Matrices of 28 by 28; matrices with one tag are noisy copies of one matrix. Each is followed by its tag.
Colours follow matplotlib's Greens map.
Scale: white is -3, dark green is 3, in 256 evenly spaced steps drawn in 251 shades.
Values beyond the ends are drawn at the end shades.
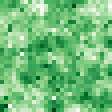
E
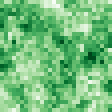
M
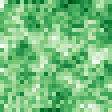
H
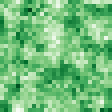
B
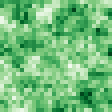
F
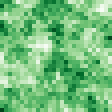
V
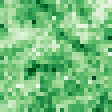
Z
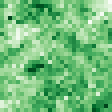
Z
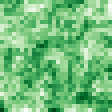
E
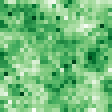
M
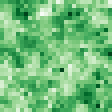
F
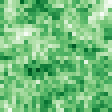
Z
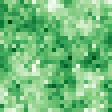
M
